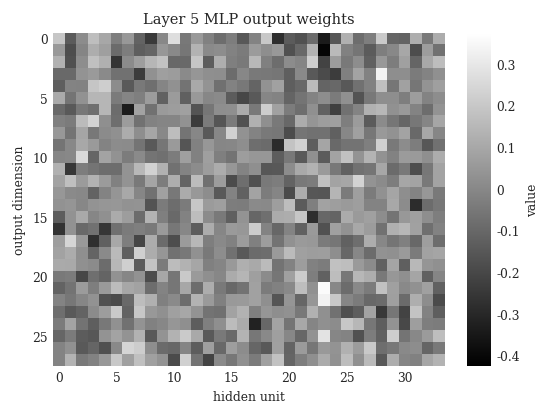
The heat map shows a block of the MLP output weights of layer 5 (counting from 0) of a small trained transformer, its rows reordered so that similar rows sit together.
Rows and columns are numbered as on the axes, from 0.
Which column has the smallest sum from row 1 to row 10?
23
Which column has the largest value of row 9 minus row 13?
20
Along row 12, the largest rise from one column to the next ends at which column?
12
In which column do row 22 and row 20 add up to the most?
24
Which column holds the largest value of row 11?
8
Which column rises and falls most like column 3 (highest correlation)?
4
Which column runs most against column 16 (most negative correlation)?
3
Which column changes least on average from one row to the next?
14
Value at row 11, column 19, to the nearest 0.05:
-0.15
